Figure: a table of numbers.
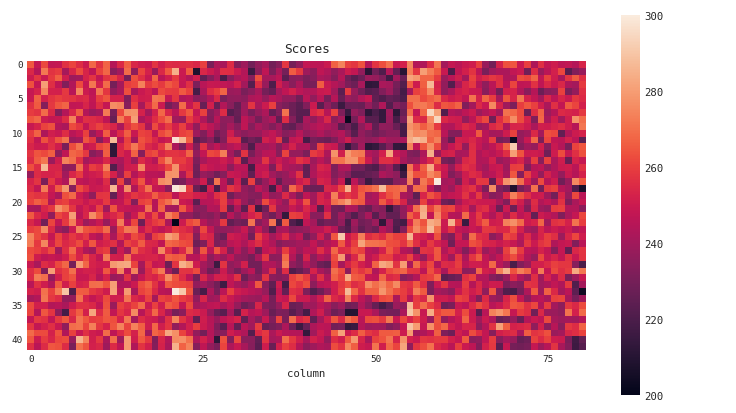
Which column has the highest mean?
58
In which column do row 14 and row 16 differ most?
47
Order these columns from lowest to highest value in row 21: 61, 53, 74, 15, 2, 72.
53, 72, 74, 15, 2, 61
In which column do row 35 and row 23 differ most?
21
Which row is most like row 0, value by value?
28
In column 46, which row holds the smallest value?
8
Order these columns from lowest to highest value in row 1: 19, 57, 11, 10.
19, 10, 11, 57
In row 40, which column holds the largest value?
7
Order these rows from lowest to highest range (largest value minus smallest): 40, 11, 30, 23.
30, 40, 23, 11
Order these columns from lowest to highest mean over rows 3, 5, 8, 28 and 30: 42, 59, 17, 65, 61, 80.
61, 42, 17, 65, 80, 59
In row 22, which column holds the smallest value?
37
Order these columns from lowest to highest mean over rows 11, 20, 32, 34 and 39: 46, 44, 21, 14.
44, 14, 46, 21
